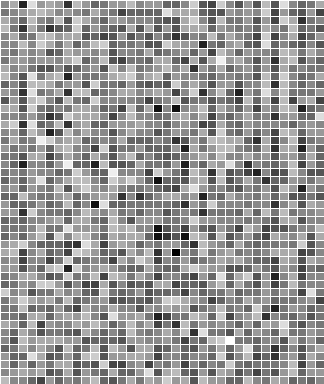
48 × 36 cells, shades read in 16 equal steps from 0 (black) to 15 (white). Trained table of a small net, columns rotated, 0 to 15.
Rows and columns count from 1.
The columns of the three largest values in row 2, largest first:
19, 30, 5
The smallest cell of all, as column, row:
20, 32
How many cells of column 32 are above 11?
4
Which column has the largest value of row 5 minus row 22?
24
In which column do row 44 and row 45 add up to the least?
31
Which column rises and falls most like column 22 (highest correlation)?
9
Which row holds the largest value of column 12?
26
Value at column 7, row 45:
6
